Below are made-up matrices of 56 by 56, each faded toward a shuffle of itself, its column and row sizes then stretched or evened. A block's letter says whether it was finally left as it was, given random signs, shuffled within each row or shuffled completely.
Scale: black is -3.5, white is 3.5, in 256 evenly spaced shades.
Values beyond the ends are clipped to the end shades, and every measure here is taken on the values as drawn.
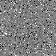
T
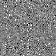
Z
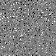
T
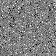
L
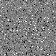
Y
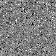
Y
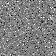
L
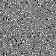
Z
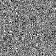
Z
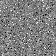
L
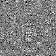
Z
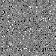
Z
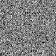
Z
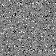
Y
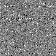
Y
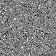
L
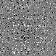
Z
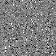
T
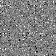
T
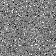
Y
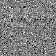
Z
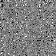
Z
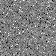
L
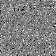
T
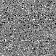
Y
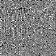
Z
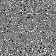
Y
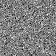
L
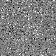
Y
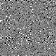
Z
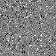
T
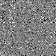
T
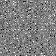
Z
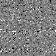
T
